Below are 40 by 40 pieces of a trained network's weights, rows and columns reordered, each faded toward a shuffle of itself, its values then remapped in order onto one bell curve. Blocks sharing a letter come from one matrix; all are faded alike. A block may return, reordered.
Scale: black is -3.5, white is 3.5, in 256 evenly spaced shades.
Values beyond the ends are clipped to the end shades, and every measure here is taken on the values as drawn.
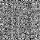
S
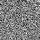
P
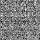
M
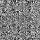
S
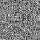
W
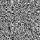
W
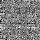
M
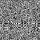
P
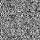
P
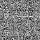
M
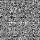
M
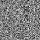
W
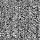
S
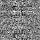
M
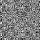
W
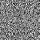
P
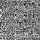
M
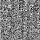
S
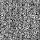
S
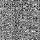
S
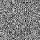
W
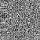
W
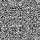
P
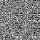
P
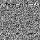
P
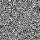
W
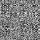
P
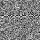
P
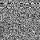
P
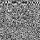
P
